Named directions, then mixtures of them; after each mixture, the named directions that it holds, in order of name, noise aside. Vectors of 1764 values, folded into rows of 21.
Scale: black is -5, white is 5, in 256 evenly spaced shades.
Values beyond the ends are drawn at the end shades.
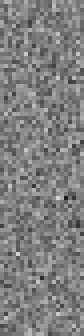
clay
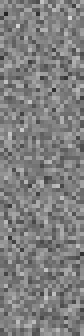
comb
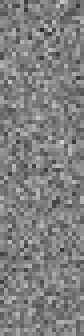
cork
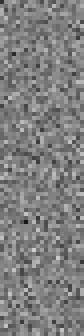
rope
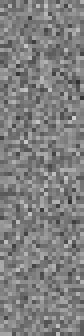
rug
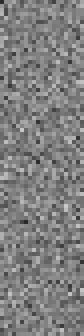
comb, rope.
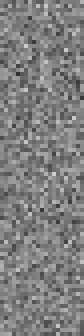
rug.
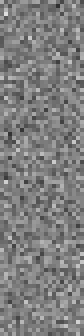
comb, cork, rope.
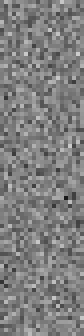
clay, cork.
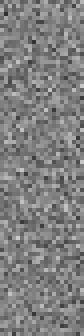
comb, rope, rug.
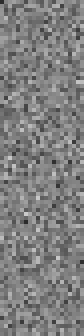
cork, rope.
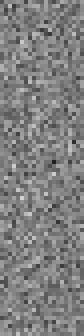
cork, rope, rug.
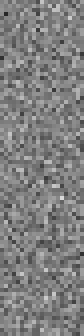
comb.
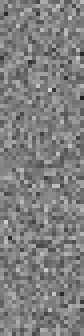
comb, rug.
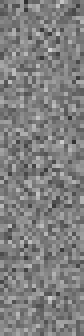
cork.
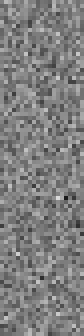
clay.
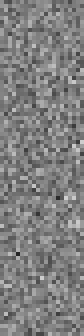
clay.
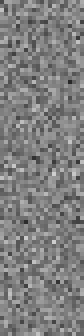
clay, rope, rug.
